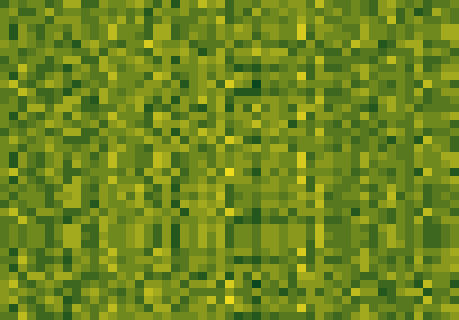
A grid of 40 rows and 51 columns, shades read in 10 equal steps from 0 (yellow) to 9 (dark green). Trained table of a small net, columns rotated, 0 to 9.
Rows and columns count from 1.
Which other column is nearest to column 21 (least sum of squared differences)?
4
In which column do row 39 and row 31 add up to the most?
20
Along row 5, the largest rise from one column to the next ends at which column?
35
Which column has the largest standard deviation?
26
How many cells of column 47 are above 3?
30
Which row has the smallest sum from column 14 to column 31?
7
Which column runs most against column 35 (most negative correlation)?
19
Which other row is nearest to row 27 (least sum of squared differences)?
36
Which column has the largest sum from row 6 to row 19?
38
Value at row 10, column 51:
3
